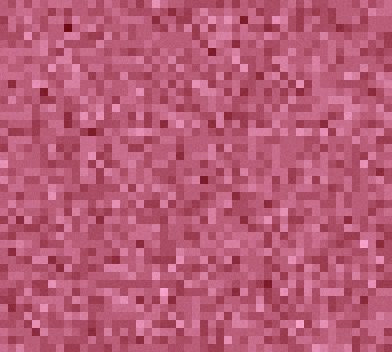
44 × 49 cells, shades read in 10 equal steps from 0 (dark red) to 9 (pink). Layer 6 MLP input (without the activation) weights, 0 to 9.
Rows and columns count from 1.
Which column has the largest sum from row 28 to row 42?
47
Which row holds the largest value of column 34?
28
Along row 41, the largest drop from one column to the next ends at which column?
39
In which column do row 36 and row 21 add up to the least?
34
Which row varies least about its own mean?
18
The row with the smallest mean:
4
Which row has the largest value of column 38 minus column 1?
41
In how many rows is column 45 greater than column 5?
16
